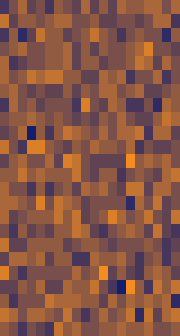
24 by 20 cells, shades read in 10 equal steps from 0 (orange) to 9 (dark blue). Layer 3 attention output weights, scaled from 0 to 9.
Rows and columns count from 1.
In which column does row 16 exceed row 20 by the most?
12
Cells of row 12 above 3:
13
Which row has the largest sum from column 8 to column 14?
18
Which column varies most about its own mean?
15
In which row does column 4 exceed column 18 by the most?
10
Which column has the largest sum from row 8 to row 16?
11
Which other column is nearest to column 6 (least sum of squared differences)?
4
